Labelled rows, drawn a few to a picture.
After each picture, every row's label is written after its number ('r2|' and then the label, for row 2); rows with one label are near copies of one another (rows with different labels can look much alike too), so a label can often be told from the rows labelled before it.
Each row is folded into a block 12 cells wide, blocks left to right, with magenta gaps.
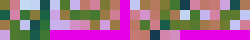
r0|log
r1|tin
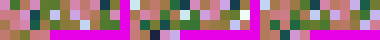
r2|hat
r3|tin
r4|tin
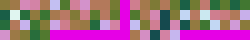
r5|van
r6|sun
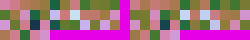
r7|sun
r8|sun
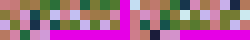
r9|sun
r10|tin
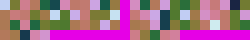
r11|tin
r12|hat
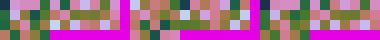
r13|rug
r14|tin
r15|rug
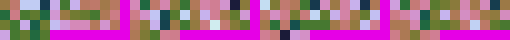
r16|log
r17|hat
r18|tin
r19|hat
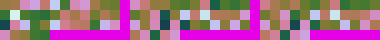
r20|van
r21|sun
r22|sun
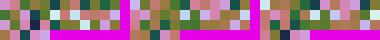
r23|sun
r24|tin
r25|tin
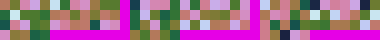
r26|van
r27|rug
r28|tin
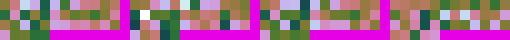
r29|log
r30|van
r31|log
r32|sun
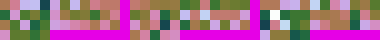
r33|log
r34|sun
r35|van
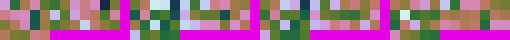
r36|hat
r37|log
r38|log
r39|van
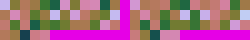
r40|tin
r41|tin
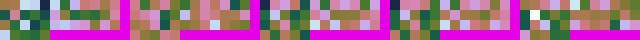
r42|log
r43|hat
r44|rug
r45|rug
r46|van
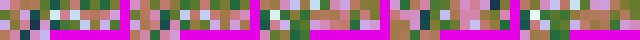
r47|sun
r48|sun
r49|van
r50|hat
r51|van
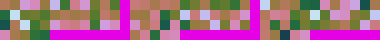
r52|van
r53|sun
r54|tin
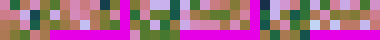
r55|hat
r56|log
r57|rug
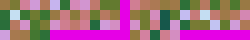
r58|van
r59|sun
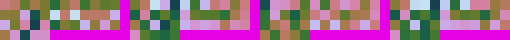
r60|sun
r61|log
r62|rug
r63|log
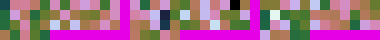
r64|rug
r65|hat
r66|van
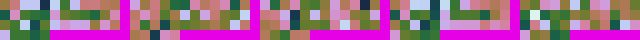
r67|log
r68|tin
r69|hat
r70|log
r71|van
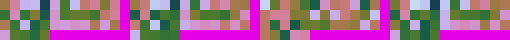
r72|log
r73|log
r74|tin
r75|log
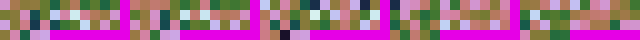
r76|sun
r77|sun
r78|tin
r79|rug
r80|van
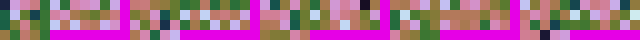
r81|rug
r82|sun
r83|hat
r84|van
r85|tin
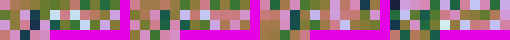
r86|sun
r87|sun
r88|hat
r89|rug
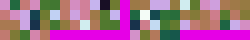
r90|hat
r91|van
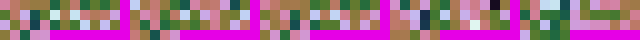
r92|sun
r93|tin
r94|sun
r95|hat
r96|log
